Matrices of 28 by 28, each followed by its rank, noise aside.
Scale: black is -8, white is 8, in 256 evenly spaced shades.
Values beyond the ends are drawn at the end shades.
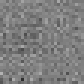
four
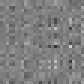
three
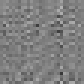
three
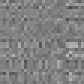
three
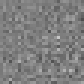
four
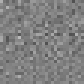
five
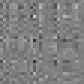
two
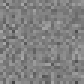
five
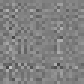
three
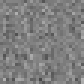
four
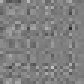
three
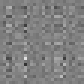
two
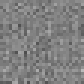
five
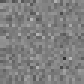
five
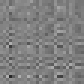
two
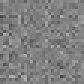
five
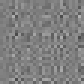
two
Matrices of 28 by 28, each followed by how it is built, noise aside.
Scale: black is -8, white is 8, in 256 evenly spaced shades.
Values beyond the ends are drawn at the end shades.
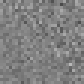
upper triangular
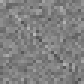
diagonal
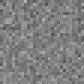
noise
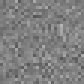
low rank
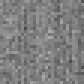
blocks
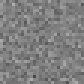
noise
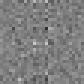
low rank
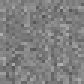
blocks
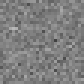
noise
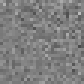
upper triangular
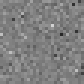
sparse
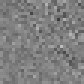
upper triangular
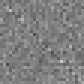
diagonal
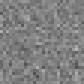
low rank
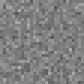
noise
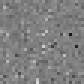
sparse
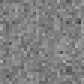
blocks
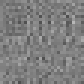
low rank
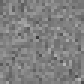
diagonal
